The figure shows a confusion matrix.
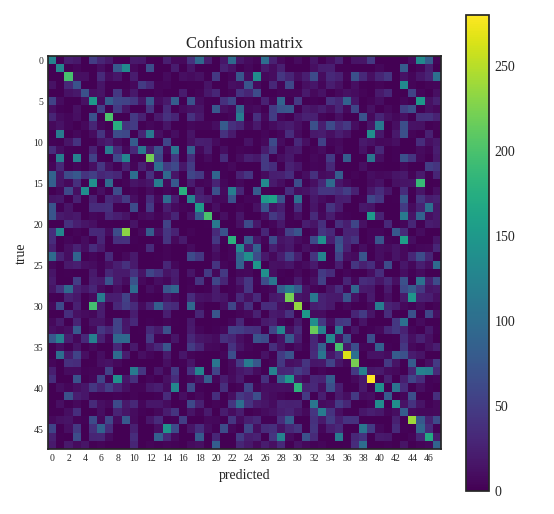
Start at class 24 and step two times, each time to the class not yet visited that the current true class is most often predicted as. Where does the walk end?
32
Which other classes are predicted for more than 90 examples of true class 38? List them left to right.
10, 18, 27, 45, 46
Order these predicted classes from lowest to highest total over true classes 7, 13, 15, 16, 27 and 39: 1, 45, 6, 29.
1, 6, 29, 45
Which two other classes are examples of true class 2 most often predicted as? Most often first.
25, 47
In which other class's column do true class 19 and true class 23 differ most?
39
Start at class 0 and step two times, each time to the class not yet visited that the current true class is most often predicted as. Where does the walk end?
14
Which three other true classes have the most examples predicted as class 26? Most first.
17, 15, 0
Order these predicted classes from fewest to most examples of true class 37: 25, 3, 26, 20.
26, 3, 25, 20
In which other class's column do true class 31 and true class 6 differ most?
23
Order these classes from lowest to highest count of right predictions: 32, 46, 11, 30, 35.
11, 32, 46, 35, 30
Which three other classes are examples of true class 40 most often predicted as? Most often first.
30, 15, 42
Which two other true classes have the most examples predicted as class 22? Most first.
16, 0
